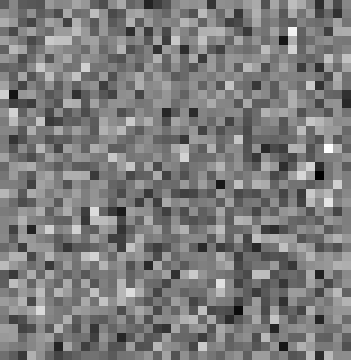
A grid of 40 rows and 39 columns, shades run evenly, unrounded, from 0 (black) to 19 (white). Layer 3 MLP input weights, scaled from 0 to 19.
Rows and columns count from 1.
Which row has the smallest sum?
28
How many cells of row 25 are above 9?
21
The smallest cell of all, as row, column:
20, 36
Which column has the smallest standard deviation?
1
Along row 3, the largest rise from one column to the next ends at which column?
9
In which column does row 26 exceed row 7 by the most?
6
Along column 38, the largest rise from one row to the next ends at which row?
3
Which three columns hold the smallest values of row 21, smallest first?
25, 4, 8
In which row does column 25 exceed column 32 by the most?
32
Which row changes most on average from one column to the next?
17
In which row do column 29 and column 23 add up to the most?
2
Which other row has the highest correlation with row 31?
40
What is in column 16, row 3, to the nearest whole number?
7
